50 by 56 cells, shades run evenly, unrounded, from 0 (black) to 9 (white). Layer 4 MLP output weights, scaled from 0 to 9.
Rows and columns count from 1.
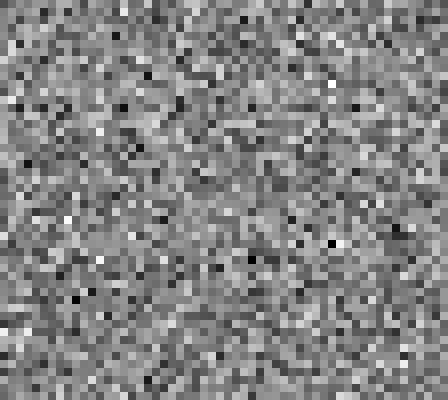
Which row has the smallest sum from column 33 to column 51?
42
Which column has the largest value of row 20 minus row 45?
1
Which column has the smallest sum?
50
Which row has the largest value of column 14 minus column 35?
46
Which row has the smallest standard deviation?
24
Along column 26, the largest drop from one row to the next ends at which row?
23
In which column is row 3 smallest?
31
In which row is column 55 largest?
16
